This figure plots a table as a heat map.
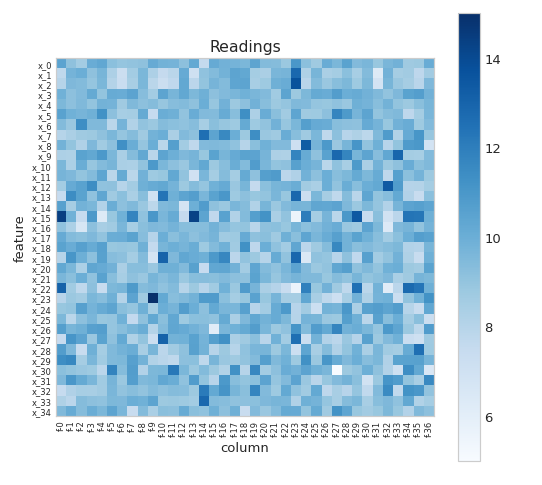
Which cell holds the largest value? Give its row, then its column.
x_23, f-9
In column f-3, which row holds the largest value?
x_12
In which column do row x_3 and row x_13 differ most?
f-23
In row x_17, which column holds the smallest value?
f-9
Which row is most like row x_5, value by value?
x_18
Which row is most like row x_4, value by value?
x_21
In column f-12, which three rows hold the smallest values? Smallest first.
x_14, x_15, x_22
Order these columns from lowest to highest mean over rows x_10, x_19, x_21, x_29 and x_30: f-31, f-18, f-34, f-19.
f-18, f-31, f-34, f-19
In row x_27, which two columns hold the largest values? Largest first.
f-10, f-23
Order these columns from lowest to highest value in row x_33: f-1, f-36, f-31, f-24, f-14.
f-1, f-36, f-31, f-24, f-14
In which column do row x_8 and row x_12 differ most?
f-32
